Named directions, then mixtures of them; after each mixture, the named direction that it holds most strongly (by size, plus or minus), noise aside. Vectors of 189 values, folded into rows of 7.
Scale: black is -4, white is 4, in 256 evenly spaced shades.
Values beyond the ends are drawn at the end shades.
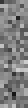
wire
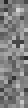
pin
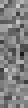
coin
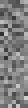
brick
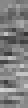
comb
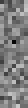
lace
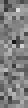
pin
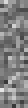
pin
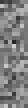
wire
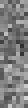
coin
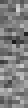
comb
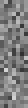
coin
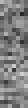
comb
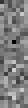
lace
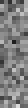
lace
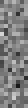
brick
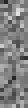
pin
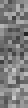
coin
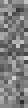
pin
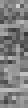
comb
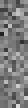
brick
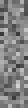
lace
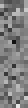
lace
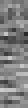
comb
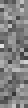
wire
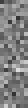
wire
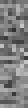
comb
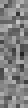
coin
